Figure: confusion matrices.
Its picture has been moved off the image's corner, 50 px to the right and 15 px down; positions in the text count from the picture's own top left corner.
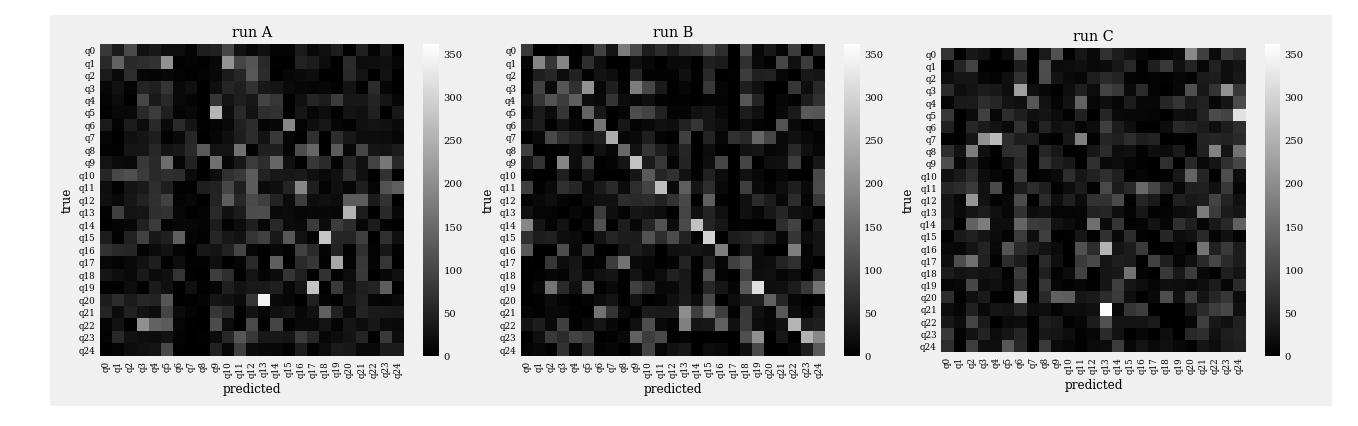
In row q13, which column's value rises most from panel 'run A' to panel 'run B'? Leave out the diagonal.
q6
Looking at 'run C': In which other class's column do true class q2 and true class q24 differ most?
q5
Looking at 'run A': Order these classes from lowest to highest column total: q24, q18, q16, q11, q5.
q24, q18, q16, q11, q5
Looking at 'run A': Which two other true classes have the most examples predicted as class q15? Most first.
q6, q18
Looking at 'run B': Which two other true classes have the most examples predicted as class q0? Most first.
q14, q16
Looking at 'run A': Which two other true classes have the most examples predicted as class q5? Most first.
q1, q9
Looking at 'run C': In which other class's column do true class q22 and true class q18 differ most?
q15
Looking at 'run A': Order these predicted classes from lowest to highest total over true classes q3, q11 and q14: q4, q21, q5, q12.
q21, q5, q4, q12
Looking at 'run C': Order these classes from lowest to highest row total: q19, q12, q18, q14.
q19, q18, q12, q14
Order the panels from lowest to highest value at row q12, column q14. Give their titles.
run B, run A, run C
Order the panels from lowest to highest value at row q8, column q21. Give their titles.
run B, run C, run A
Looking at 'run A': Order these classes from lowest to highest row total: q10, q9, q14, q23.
q14, q23, q10, q9
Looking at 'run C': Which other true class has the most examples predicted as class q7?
q4
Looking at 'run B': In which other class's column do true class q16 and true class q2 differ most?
q22
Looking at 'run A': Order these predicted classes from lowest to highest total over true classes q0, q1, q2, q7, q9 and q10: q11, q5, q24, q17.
q24, q17, q11, q5
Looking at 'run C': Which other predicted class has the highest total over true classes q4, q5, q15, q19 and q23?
q24
